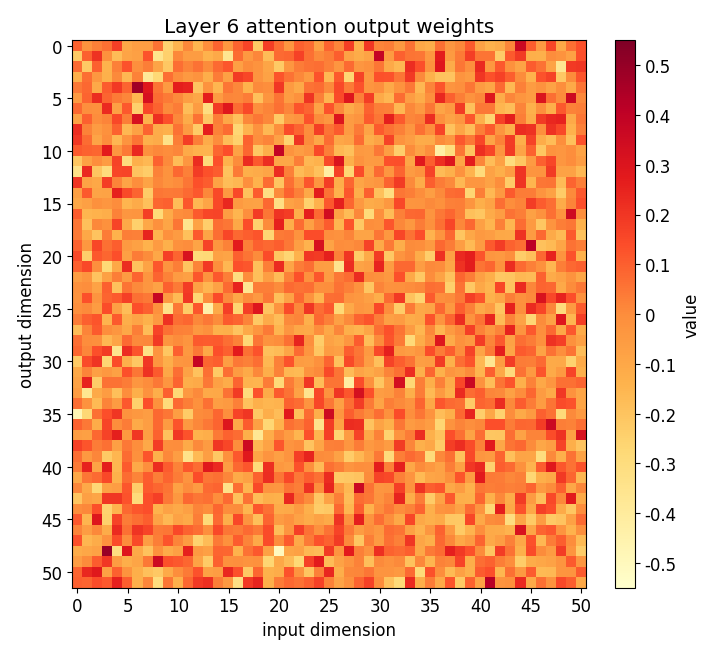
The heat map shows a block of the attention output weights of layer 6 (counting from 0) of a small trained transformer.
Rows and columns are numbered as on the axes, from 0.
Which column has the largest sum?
25
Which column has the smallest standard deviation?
10
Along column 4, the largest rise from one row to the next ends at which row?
30
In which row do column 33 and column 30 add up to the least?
32
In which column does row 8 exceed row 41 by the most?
45
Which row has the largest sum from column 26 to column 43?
48
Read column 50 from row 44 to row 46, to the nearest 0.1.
0 0.1 0
